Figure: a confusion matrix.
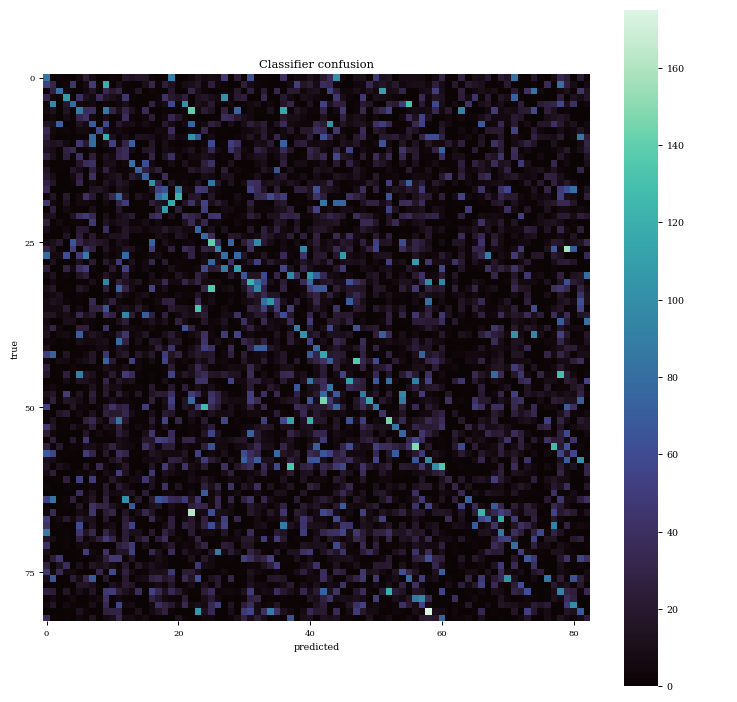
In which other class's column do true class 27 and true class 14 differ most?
45
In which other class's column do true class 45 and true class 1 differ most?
9
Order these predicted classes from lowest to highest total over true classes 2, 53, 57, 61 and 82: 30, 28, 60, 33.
28, 33, 30, 60
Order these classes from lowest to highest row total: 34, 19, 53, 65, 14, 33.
33, 14, 53, 34, 65, 19
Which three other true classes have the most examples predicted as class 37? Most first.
59, 52, 30
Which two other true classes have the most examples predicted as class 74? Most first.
39, 2
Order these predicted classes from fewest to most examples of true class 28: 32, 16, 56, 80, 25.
80, 16, 32, 25, 56
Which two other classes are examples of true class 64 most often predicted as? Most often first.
12, 1
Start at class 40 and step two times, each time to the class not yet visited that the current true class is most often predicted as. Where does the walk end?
60
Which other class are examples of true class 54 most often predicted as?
31
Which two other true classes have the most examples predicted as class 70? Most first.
76, 17
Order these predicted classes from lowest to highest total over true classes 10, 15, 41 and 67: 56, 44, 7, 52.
52, 56, 44, 7
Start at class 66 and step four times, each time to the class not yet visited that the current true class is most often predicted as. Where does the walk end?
47
